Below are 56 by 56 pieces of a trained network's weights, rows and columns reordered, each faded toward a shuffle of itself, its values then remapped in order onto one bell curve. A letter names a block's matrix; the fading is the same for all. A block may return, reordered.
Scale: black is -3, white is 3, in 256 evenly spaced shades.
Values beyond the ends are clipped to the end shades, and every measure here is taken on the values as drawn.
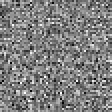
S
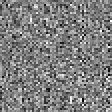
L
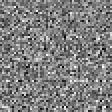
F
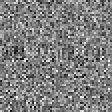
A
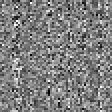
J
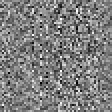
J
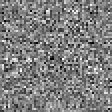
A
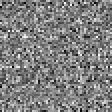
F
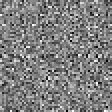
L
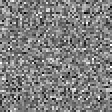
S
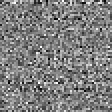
F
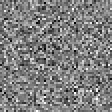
L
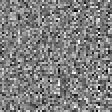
J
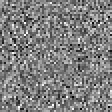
S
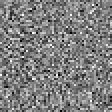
S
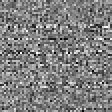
F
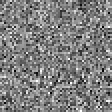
L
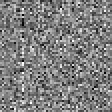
J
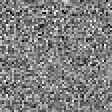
S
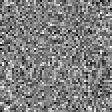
A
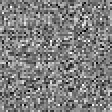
S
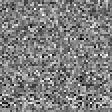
F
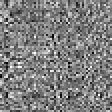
L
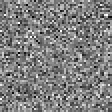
S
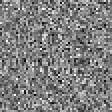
A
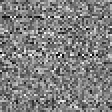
F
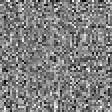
A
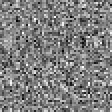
A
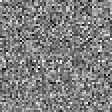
A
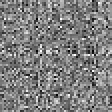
L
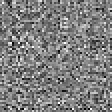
A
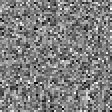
A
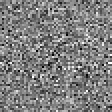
S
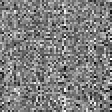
J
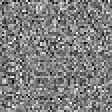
S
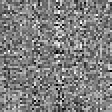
J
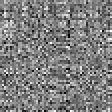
L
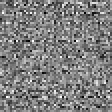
F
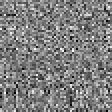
L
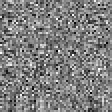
A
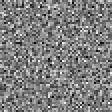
S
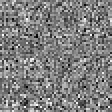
L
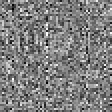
J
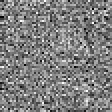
A
